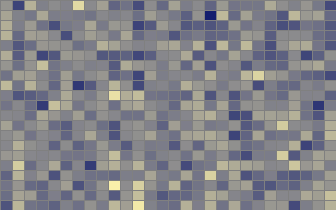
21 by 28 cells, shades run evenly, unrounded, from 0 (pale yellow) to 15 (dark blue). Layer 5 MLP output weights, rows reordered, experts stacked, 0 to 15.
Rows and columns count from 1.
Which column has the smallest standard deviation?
14
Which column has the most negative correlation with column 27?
16
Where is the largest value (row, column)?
2, 18
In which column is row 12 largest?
20
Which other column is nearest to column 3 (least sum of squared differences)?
1
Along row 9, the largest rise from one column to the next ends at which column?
7
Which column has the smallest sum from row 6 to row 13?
17
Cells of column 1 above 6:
15
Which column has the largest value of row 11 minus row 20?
27
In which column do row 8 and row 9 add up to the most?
12
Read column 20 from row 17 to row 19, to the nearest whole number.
5 5 6
